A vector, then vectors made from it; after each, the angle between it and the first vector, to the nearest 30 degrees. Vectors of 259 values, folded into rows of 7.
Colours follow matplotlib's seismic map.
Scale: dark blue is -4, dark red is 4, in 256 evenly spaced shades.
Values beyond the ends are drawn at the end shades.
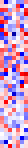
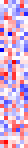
120 degrees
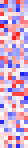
120 degrees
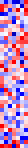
60 degrees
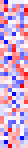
30 degrees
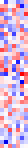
30 degrees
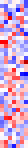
120 degrees
